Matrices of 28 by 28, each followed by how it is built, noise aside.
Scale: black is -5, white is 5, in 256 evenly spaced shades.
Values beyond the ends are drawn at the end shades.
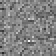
repeating rows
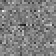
uneven rows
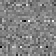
uneven rows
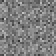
repeating rows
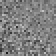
lower triangular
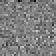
uneven rows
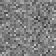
repeating rows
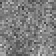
smooth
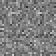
repeating columns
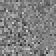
lower triangular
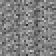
repeating rows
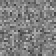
repeating columns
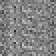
repeating rows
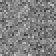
repeating rows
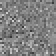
lower triangular
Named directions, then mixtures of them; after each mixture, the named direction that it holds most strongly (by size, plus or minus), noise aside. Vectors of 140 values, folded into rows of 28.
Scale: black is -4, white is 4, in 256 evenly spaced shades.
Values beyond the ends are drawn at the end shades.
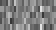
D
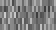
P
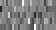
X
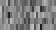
D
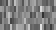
D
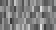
D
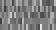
P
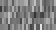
P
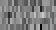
D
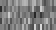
X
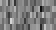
D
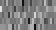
X
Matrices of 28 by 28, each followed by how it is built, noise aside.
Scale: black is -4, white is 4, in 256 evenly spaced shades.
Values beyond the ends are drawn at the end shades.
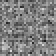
blocks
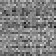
blocks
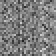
repeating rows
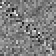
banded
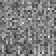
blocks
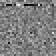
uneven rows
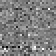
uneven rows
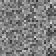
repeating rows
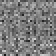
low rank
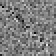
banded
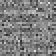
blocks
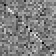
diagonal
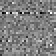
uneven rows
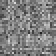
blocks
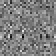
low rank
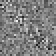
banded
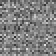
blocks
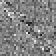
banded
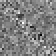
banded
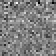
uneven rows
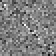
diagonal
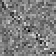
banded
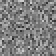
blocks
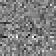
uneven rows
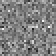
low rank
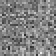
blocks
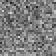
blocks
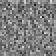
repeating columns
